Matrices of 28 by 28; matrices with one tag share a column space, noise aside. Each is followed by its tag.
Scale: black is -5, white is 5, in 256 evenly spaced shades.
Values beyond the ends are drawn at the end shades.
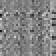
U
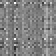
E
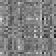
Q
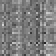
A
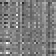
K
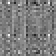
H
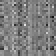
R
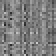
A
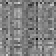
E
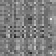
Q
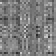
Q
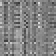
K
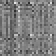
H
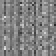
R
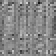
H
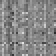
A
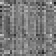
H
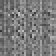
U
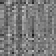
H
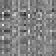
U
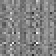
A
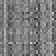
A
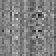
U
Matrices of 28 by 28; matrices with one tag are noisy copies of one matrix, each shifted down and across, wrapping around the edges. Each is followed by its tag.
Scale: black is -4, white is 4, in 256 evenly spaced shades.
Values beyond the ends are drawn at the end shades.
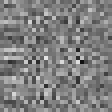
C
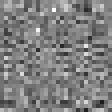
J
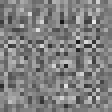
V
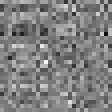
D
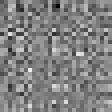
V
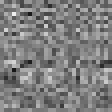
J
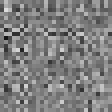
V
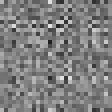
V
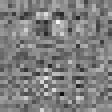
J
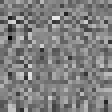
V
